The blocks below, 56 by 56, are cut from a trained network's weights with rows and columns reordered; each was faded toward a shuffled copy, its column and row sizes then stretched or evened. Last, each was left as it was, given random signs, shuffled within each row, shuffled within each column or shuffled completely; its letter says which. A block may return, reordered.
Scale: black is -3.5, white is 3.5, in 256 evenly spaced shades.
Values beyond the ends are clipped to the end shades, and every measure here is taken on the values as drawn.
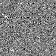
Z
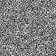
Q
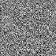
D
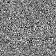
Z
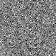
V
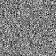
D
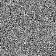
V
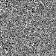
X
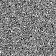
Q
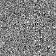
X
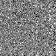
V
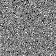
Q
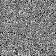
Z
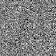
D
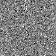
V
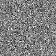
V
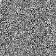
X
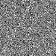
V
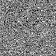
Z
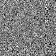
X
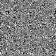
X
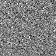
Z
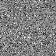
Z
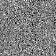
X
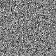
V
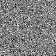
Z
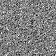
Q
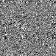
X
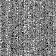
V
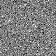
Q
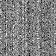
V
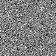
V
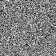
Z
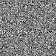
Z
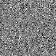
X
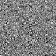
D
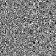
D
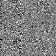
X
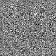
D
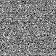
Z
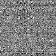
D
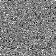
Z
